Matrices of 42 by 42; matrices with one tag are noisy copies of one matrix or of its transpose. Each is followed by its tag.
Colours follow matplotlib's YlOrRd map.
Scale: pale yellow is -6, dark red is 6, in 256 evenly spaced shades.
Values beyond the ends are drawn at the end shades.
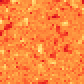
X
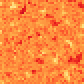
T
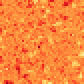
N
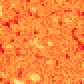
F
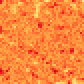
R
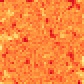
R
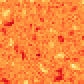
T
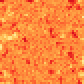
R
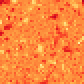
X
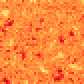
T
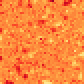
N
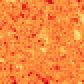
F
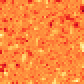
N
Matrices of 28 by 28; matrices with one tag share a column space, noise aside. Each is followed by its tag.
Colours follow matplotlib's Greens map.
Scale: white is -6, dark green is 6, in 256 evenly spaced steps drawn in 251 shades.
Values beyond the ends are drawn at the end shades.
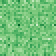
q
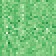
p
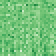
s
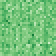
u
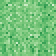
s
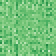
s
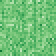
q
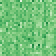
u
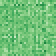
s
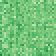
q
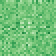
p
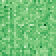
q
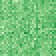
p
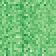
s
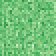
u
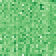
s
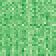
q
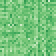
q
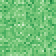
q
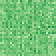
p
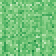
s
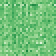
s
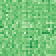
p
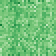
q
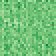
u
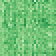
u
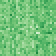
p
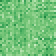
q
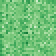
p
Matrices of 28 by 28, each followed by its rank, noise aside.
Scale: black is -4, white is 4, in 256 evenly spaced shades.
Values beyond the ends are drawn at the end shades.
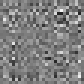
four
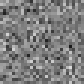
eight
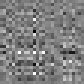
three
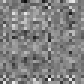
three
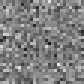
eight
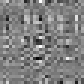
three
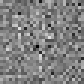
eight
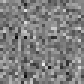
eight
